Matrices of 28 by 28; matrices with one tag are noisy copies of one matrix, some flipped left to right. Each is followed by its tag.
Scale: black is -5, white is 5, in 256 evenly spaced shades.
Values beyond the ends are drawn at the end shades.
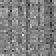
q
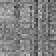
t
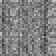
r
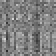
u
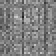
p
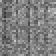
q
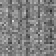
q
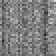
r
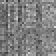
t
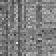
t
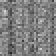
r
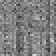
u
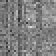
t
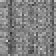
r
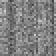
r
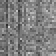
t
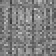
p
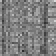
r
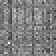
p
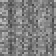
r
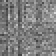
t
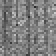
q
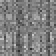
u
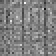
p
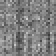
u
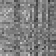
t
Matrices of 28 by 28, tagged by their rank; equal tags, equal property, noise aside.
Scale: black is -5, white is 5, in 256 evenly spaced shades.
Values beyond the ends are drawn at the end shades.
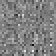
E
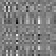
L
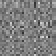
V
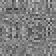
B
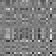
L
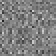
V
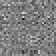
E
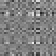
L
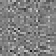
E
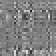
V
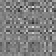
L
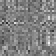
B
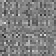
B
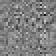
E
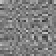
B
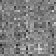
E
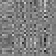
V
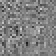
E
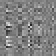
L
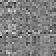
E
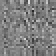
B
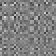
L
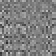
L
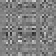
L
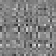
V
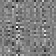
V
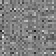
B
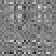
L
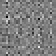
V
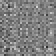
B
